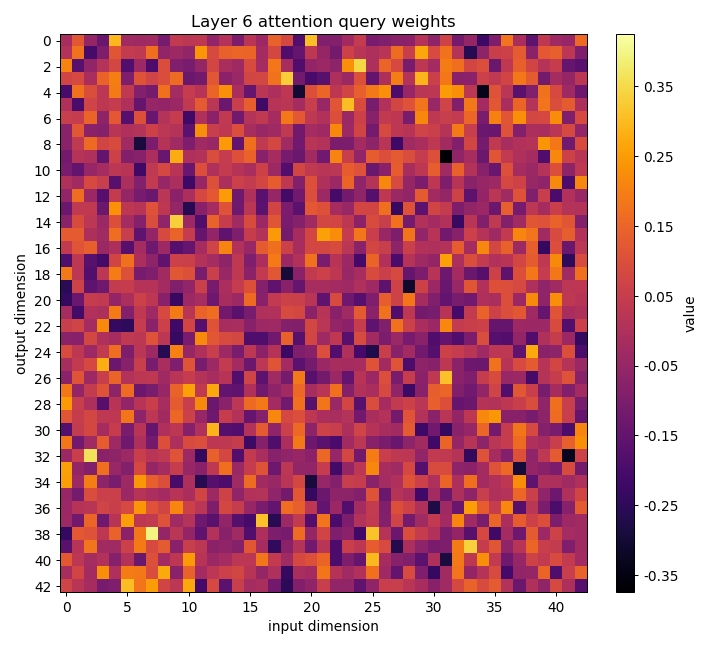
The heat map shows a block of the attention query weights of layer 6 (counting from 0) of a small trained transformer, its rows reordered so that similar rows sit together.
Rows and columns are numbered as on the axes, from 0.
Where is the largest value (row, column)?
38, 7
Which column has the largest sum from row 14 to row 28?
40
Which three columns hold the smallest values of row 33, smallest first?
37, 22, 29
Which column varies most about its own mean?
31
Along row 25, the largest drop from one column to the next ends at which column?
4
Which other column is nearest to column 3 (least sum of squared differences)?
8
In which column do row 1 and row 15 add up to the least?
18
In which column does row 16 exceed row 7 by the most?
34
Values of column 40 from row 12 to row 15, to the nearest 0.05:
-0.2 0.05 0.15 0.1
